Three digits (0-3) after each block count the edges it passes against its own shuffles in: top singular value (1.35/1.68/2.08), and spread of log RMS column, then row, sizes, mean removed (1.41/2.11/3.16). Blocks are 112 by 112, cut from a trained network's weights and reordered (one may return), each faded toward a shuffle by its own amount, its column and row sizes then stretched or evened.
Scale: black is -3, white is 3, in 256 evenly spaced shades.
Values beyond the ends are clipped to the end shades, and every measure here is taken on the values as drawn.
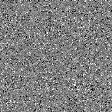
1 1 1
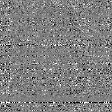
2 2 3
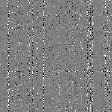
2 3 1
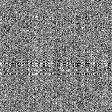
3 0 2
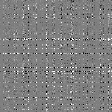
2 3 3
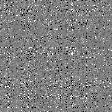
1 2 2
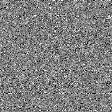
1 0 2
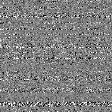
0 1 3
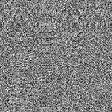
3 0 0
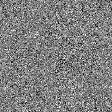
1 1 1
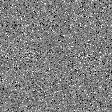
1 0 0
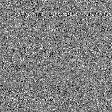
1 0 2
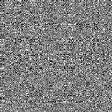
3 1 2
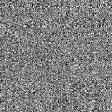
2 0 2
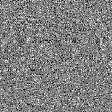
2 0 1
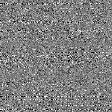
2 1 3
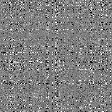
0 3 3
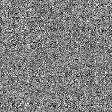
1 0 2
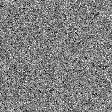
0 0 0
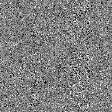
0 2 1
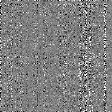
1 3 2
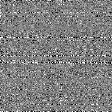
1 1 3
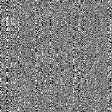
3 3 0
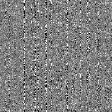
2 3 0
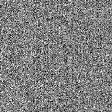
1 1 0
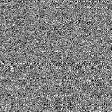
3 1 2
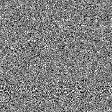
2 0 2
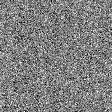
0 0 0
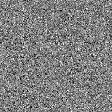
2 0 1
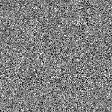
2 1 1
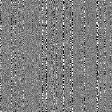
3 3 0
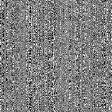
2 3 0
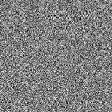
3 0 1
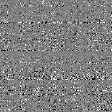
1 2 3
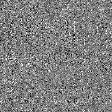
0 2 2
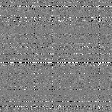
3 1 3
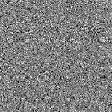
3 0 1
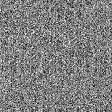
2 0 0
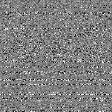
0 1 3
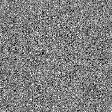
1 1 1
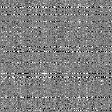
3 2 3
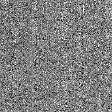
0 2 0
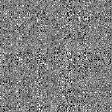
0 3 2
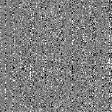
1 3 1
